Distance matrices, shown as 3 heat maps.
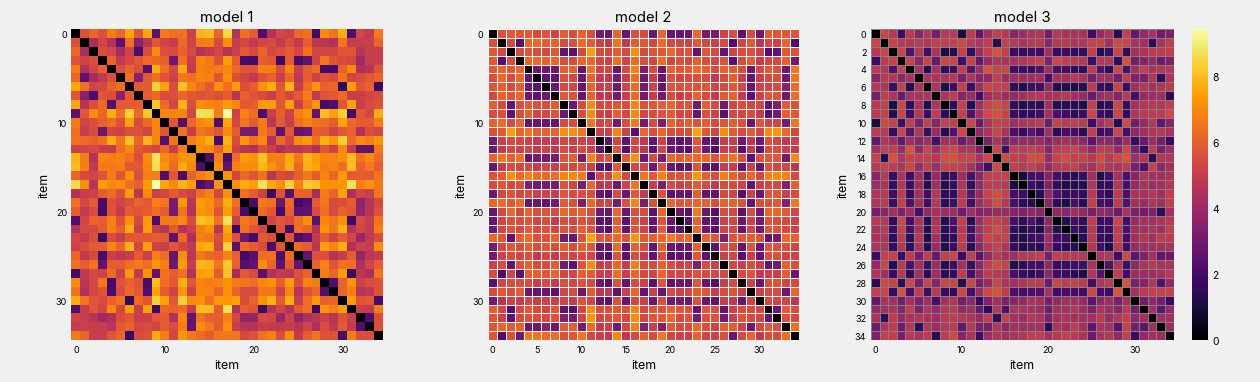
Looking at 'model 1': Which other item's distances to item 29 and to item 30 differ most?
6
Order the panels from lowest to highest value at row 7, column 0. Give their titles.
model 3, model 2, model 1
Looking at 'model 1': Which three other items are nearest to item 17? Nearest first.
14, 15, 2
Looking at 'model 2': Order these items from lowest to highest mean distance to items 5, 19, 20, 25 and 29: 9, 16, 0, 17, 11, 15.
17, 15, 0, 9, 11, 16
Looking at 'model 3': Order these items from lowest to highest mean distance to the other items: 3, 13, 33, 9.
9, 33, 3, 13
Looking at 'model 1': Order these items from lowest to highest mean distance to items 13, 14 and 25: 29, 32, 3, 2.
32, 3, 2, 29
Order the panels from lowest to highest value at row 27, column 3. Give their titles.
model 2, model 3, model 1
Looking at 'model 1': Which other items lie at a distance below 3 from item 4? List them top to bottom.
8, 28, 29
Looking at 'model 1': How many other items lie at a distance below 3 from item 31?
4
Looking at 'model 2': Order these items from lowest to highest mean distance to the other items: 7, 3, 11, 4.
7, 4, 3, 11
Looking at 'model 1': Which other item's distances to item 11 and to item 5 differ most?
26
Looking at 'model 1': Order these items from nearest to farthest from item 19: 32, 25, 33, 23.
25, 23, 32, 33
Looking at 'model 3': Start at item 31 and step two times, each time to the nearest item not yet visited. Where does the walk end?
15
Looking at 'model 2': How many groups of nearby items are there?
5
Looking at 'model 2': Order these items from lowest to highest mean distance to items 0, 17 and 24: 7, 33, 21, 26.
21, 7, 33, 26
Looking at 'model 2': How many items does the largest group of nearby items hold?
12
